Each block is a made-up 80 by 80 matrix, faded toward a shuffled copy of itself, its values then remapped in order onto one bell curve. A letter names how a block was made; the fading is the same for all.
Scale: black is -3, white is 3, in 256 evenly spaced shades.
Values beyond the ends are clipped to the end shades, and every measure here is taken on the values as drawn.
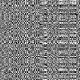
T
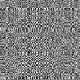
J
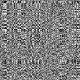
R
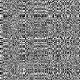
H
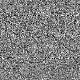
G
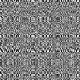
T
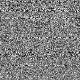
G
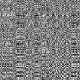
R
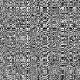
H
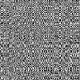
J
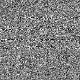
G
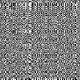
H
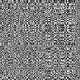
R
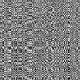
T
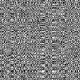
J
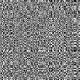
J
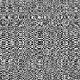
R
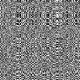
R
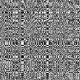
H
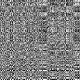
R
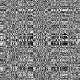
J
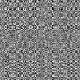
T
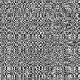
J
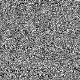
G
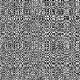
R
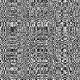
J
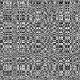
T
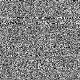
G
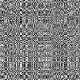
T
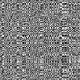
J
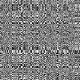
H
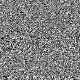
G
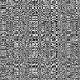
H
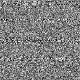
G
